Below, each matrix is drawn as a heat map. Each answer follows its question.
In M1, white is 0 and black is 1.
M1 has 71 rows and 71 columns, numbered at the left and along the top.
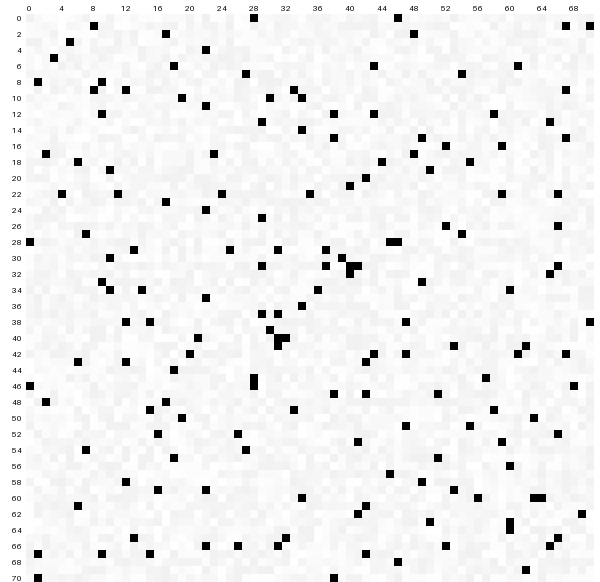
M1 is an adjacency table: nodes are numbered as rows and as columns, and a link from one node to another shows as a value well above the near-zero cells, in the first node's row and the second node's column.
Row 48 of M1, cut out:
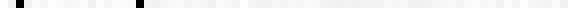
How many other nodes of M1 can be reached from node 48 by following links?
3
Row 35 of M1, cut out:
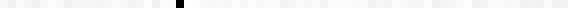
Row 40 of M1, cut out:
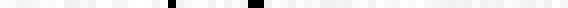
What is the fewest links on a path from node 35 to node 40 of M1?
4
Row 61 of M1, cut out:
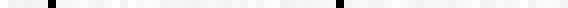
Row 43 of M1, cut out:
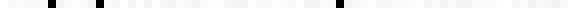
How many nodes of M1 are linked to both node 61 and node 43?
2
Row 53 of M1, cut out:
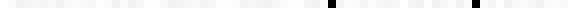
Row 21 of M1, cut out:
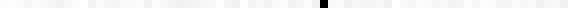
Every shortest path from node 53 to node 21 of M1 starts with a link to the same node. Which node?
node 41
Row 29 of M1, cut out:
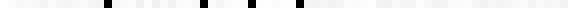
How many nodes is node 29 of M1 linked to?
4
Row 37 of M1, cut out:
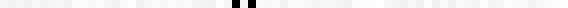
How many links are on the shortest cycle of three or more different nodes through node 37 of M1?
3
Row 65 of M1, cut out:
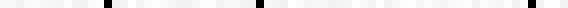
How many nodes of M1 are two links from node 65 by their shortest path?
6
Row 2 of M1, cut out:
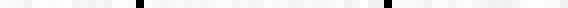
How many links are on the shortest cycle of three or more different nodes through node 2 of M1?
3
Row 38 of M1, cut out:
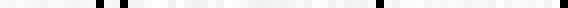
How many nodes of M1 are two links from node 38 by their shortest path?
8
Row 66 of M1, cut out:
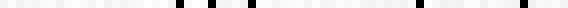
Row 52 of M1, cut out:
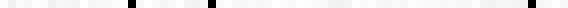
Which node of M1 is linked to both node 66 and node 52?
node 26
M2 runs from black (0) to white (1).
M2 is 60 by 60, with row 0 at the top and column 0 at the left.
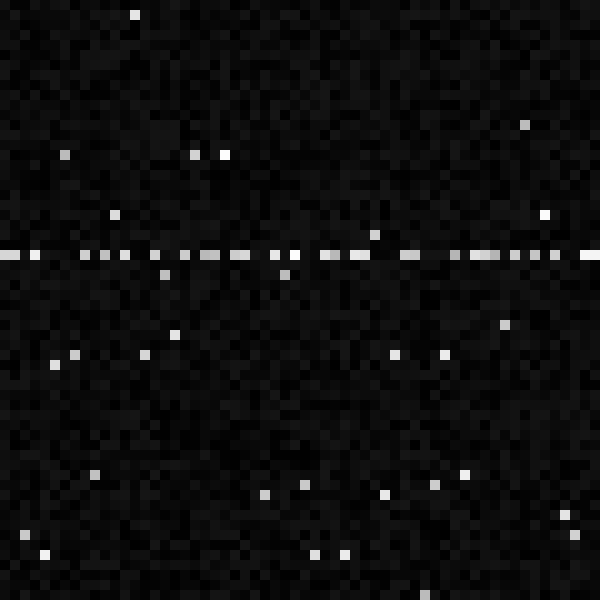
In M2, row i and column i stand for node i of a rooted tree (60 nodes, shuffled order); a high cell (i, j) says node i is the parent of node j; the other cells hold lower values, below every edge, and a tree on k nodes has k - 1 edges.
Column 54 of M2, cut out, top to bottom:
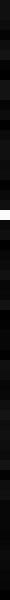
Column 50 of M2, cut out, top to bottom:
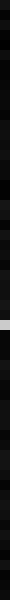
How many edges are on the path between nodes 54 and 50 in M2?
4
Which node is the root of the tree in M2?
25
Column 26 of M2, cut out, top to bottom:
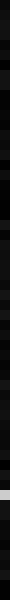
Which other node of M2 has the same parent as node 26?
38
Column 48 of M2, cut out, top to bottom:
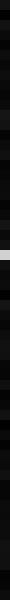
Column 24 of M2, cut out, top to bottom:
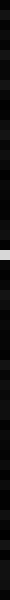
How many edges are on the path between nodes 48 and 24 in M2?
2
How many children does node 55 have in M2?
3
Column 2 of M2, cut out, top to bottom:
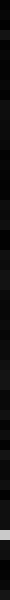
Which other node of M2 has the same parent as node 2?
57
